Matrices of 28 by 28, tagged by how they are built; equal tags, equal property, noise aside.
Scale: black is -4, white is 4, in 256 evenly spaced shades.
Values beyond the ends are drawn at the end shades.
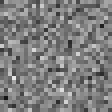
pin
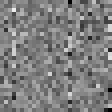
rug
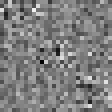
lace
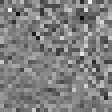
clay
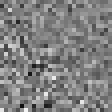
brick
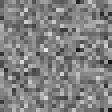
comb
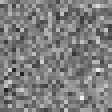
pin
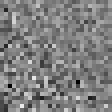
brick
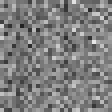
comb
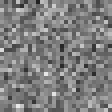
pin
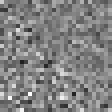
brick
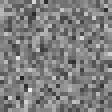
pin
